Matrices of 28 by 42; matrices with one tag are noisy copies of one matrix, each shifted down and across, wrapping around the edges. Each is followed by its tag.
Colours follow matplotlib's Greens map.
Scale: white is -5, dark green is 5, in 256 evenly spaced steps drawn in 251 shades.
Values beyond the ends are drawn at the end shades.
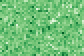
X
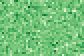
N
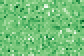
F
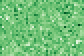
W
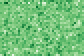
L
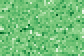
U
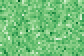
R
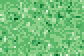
L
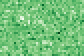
F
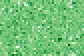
U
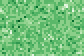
F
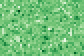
X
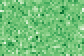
X
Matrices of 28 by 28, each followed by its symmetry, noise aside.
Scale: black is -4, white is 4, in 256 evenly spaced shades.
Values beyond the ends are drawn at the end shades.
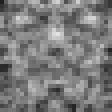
mirrored left to right.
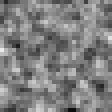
no symmetry.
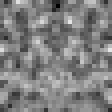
mirrored left to right.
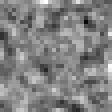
symmetric across the other diagonal.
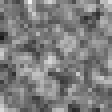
symmetric across the other diagonal.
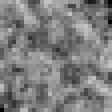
symmetric across the other diagonal.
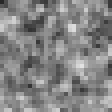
no symmetry.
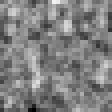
no symmetry.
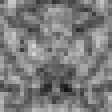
mirrored left to right.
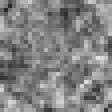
symmetric.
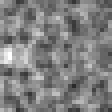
mirrored top to bottom.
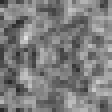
mirrored top to bottom.
